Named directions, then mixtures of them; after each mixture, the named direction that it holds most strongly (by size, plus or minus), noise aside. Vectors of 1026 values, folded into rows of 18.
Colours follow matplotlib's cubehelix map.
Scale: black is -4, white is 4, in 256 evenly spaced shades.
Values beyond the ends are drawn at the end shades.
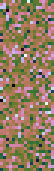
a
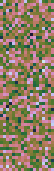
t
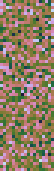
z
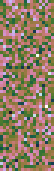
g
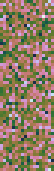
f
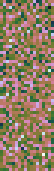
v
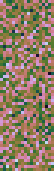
g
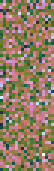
v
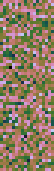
f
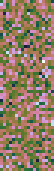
t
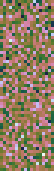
v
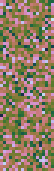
z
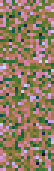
v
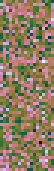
t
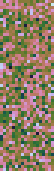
z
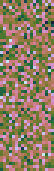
v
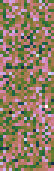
g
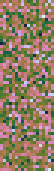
f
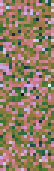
z
